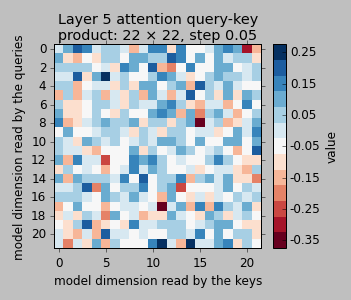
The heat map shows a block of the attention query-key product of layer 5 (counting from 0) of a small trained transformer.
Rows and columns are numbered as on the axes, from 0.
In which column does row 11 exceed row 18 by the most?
21
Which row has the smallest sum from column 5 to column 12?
17
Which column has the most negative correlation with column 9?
14
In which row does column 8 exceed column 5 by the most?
12
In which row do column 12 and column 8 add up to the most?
1
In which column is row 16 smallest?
11
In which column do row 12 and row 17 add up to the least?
5
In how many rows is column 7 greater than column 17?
5
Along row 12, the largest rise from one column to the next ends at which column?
2
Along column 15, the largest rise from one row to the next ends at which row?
9
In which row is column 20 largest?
6
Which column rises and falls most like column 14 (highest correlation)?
10
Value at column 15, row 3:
-0.05
